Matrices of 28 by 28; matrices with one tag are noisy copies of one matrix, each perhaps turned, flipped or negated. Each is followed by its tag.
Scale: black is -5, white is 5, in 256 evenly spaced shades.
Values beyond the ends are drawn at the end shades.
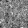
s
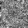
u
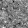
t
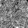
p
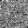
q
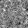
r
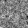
p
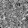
r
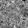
t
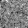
q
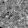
p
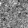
t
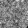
p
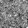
q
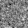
r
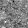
t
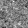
t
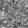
t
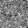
q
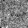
q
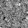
r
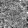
u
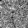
q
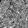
p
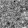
t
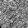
p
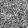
q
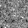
s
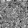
u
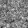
s
